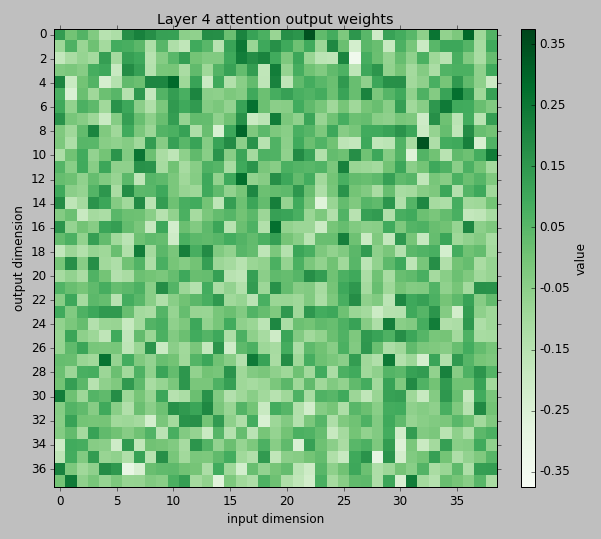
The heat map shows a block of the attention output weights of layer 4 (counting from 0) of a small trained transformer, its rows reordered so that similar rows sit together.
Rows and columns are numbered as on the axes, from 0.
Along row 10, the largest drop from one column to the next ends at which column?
31
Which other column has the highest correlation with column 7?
21
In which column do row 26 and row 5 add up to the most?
27
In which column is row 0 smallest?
28
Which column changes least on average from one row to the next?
24
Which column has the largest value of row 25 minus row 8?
14
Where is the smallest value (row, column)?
2, 26
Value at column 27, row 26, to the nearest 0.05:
0.15
